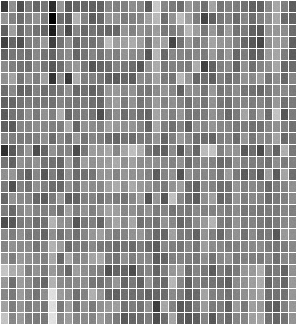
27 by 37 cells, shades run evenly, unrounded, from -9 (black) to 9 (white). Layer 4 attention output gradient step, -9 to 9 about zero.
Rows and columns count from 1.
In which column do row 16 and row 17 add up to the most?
22
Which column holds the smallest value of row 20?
35
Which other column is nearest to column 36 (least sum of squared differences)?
16
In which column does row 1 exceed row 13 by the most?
20
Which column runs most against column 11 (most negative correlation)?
24
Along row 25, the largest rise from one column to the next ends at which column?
7
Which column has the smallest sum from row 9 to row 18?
1
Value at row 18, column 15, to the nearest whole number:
2
